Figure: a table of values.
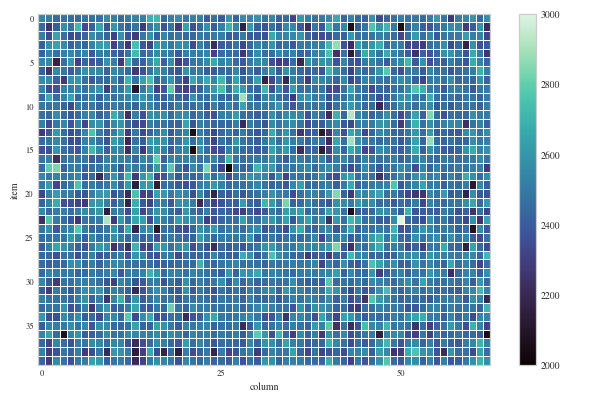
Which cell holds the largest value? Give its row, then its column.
23, 50
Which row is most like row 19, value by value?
24
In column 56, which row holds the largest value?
26
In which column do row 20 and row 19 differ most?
13
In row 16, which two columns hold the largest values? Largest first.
16, 26
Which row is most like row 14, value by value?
11
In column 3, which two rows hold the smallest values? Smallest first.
36, 7
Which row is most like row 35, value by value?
4
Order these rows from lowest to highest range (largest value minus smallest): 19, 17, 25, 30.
25, 30, 19, 17
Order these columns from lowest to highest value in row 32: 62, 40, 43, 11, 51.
62, 43, 51, 40, 11
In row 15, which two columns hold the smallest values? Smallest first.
21, 39
